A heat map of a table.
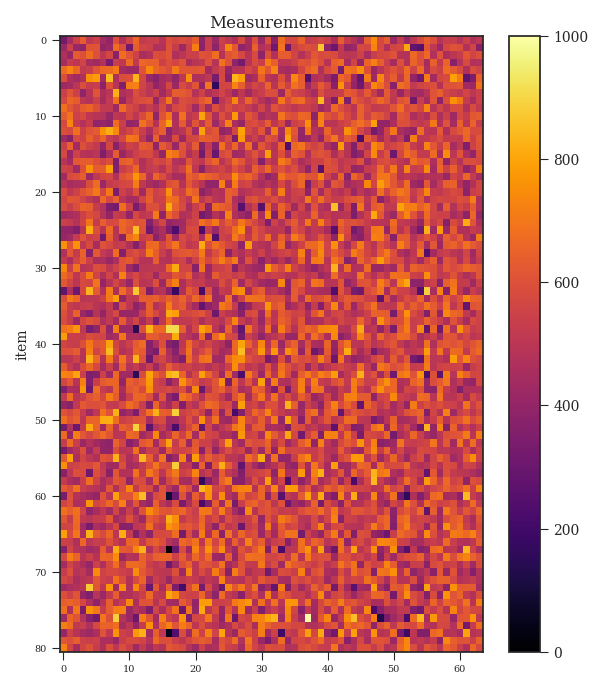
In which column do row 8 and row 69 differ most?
16
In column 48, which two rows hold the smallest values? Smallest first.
76, 34
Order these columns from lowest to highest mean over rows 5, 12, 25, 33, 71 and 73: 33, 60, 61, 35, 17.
17, 61, 33, 60, 35
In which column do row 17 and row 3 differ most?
7
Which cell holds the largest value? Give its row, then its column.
76, 37
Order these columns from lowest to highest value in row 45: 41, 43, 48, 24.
43, 41, 48, 24
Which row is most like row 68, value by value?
34
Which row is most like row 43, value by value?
37
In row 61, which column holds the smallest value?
21
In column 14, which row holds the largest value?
49
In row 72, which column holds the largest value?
4
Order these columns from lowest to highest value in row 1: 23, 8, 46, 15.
23, 15, 46, 8
